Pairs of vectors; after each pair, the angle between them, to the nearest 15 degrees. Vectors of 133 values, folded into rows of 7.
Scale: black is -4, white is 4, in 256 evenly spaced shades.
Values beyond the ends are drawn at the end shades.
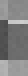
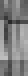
120 degrees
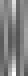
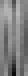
135 degrees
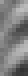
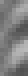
15 degrees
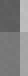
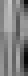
120 degrees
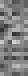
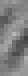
105 degrees
